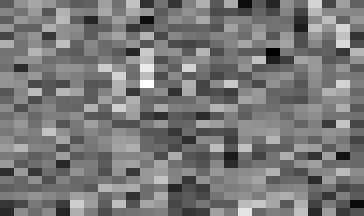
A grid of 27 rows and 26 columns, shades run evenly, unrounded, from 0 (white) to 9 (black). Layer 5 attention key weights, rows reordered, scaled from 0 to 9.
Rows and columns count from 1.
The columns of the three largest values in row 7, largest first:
20, 10, 25
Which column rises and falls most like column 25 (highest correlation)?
23
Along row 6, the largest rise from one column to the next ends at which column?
26
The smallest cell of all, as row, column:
11, 11
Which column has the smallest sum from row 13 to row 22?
9
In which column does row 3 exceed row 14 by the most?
7
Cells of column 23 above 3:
24
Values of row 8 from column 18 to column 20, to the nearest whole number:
4 2 8
